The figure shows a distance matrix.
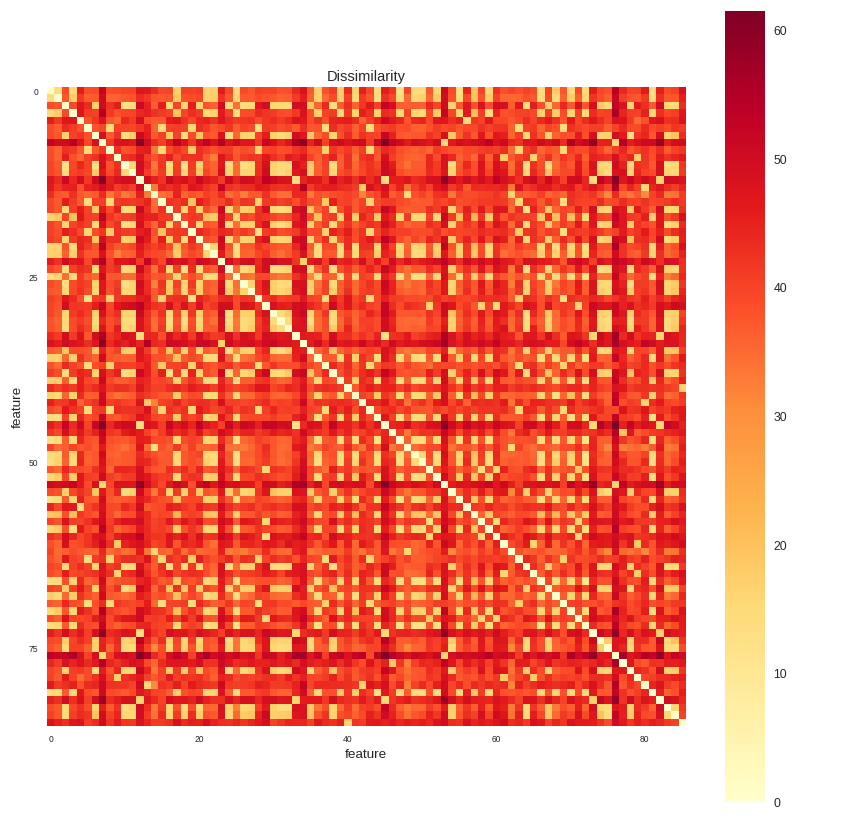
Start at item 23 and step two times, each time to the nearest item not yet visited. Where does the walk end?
69
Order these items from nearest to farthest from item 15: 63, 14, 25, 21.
63, 14, 25, 21
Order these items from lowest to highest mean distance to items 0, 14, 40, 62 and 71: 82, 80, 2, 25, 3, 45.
25, 3, 80, 2, 82, 45
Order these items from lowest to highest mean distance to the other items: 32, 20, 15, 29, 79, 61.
32, 20, 15, 79, 61, 29
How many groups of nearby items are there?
13
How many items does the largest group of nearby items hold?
23
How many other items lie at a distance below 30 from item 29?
4
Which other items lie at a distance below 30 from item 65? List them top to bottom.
9, 61, 79
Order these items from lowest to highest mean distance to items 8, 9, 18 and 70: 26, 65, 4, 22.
22, 26, 65, 4
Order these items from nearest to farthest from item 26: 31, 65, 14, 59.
31, 14, 59, 65
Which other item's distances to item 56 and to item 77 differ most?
4
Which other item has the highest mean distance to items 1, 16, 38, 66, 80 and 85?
76
